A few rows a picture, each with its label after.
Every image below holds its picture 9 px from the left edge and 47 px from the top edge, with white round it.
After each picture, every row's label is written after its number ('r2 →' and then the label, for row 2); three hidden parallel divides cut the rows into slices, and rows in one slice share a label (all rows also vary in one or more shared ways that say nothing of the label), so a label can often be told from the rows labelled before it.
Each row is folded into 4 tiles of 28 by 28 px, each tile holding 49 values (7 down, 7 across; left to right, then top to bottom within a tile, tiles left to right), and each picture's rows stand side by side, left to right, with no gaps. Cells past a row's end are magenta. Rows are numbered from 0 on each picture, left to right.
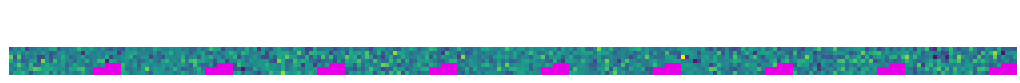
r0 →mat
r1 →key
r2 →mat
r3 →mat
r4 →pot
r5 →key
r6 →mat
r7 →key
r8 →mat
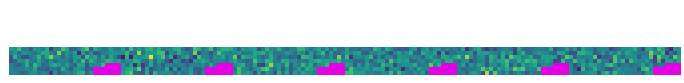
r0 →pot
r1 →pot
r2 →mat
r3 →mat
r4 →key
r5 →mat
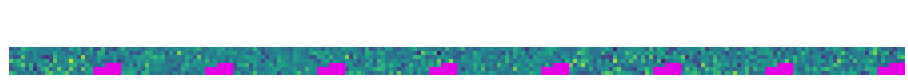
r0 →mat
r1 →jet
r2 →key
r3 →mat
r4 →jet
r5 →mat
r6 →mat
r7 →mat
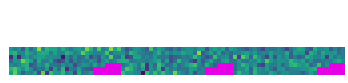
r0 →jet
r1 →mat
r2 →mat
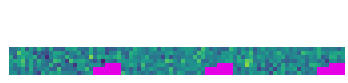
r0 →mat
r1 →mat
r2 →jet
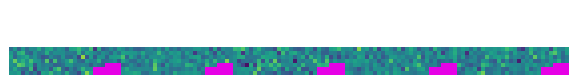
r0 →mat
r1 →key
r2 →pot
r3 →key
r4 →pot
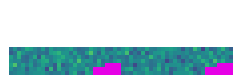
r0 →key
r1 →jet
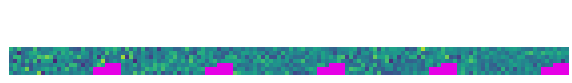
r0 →pot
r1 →mat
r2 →mat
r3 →pot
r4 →jet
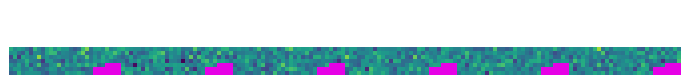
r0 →pot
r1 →pot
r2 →pot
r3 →jet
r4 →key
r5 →jet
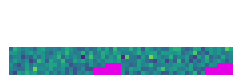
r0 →jet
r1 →pot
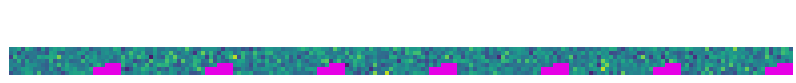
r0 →pot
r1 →mat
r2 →mat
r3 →jet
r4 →mat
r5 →mat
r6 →pot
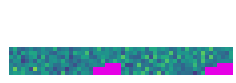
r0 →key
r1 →key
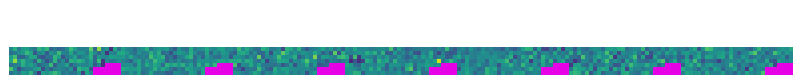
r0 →key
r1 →jet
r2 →key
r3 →key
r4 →key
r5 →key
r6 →jet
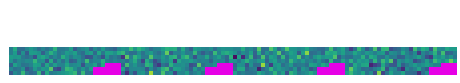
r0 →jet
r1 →pot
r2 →pot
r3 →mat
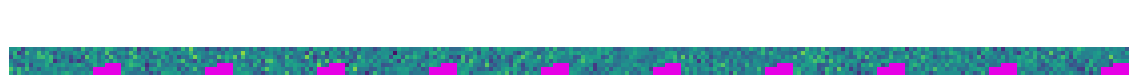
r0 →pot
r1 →mat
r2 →mat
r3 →jet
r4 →jet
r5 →key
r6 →mat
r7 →mat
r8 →mat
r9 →key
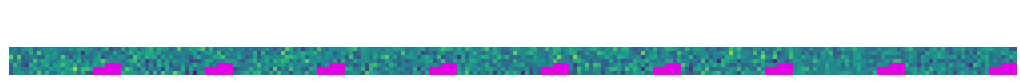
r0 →key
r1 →key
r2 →jet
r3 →pot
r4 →jet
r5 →pot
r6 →jet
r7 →key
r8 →jet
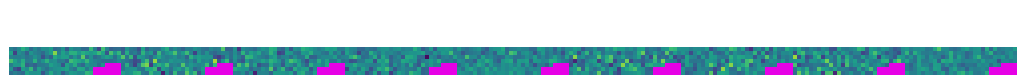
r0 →key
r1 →key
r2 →key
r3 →jet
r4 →key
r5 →pot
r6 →pot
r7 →mat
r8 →key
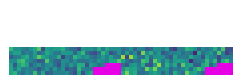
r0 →jet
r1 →mat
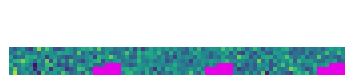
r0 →mat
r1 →jet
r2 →pot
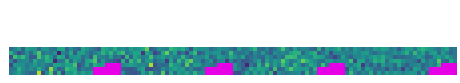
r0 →pot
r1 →pot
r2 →jet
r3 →key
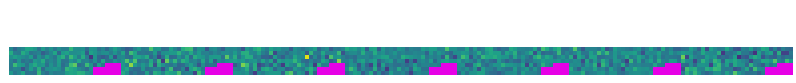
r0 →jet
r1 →mat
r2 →mat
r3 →jet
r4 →jet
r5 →key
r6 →mat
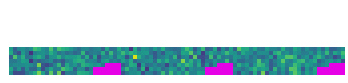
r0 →pot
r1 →mat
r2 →jet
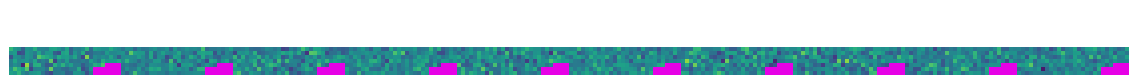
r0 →pot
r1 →key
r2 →mat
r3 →key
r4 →key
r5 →jet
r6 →mat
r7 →mat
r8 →jet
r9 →key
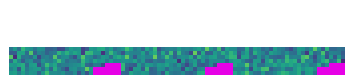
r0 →mat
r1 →jet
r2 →mat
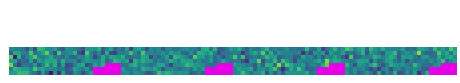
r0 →mat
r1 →mat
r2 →jet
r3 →pot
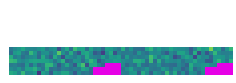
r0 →key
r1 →jet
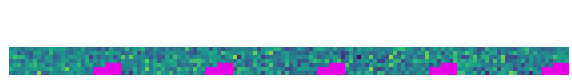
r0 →jet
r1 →key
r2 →mat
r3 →jet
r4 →mat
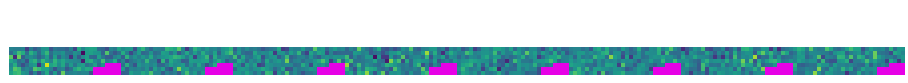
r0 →mat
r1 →pot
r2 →mat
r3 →mat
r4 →key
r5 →key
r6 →mat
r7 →jet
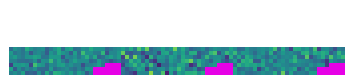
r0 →jet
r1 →pot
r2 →key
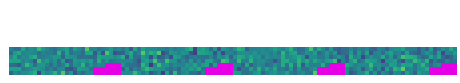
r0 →key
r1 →mat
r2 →jet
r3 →jet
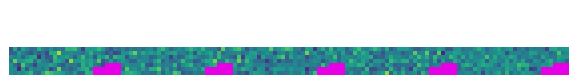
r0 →mat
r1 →mat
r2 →pot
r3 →key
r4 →jet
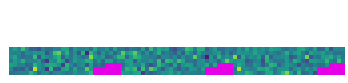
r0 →jet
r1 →mat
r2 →mat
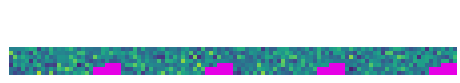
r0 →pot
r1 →mat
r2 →pot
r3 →pot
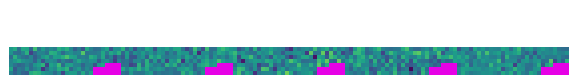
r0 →pot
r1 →pot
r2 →mat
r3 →key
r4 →jet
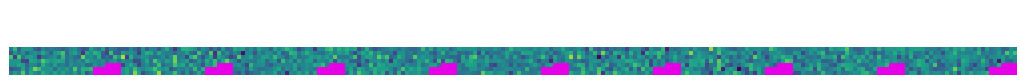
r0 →mat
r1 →mat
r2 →pot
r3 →jet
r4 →jet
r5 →mat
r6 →mat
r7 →pot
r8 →jet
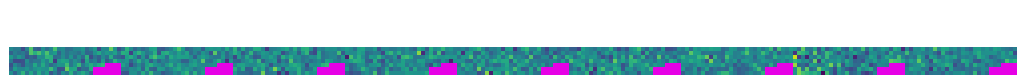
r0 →jet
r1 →pot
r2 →pot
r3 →pot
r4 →key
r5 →mat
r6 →key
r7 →mat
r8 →key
